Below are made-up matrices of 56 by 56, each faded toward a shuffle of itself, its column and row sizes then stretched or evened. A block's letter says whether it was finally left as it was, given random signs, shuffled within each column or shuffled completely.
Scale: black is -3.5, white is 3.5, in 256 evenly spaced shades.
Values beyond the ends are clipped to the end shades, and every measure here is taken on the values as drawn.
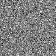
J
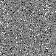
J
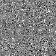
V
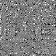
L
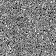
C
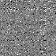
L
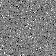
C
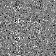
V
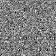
V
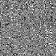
L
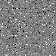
V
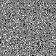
V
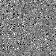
V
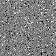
J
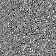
J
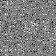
L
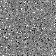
V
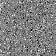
J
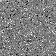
C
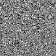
L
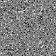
V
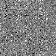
V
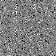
V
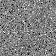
C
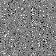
J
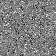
C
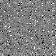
L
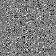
V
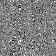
V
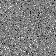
C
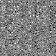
L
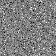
J
